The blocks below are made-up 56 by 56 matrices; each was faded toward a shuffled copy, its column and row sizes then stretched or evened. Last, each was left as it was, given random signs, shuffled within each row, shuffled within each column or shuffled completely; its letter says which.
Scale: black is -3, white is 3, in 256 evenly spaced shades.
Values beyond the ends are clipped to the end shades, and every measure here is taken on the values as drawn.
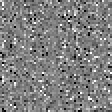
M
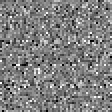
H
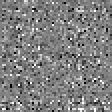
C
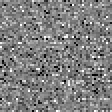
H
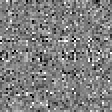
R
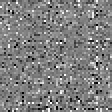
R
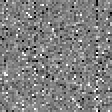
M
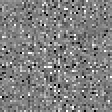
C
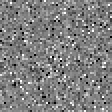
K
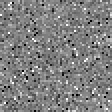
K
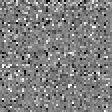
C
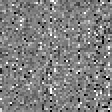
M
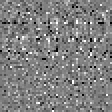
R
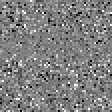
H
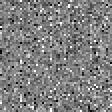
M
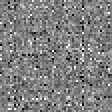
R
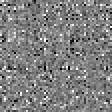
R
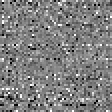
R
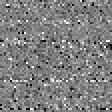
H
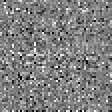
R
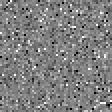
K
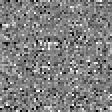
R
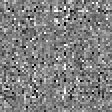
C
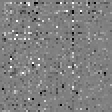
C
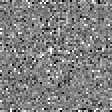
H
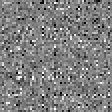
R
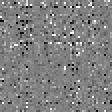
R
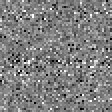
H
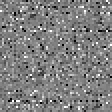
H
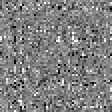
R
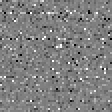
H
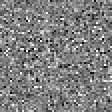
H
